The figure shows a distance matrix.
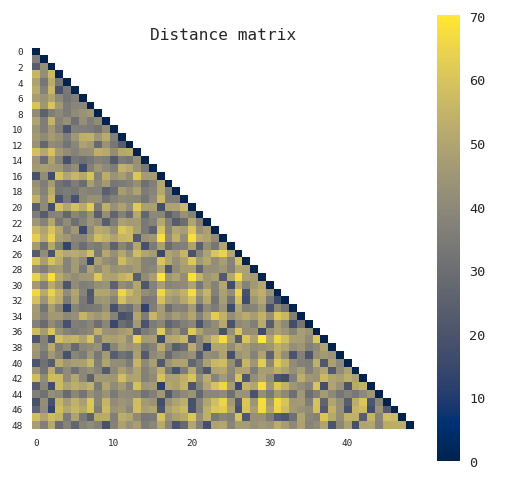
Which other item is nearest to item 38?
22
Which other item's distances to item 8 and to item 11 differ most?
34
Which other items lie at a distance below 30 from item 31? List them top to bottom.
7, 27, 32, 42, 47
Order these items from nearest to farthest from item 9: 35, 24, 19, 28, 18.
18, 19, 35, 28, 24
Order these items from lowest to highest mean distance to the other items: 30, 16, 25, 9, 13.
25, 30, 9, 16, 13
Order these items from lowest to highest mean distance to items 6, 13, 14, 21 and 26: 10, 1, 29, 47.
10, 1, 47, 29
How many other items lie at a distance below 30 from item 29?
3
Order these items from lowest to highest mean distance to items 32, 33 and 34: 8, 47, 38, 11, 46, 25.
25, 47, 11, 8, 38, 46
